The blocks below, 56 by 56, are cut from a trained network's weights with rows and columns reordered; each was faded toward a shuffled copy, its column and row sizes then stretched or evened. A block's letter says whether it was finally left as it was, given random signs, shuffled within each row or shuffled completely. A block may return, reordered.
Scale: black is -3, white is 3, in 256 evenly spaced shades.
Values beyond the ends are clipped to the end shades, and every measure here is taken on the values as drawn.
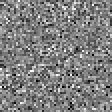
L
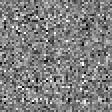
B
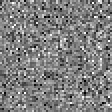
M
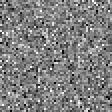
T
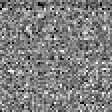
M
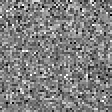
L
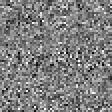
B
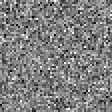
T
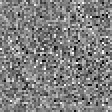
B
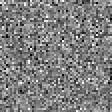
B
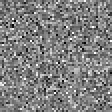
T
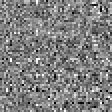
M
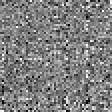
M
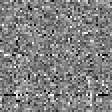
B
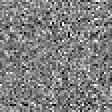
M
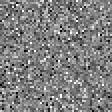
T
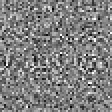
M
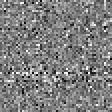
B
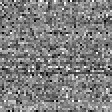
L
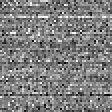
L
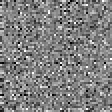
M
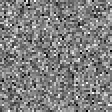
T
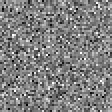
T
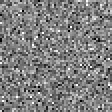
T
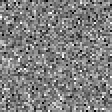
T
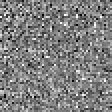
B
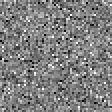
T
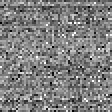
L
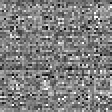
M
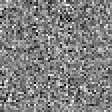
B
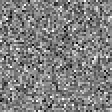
T
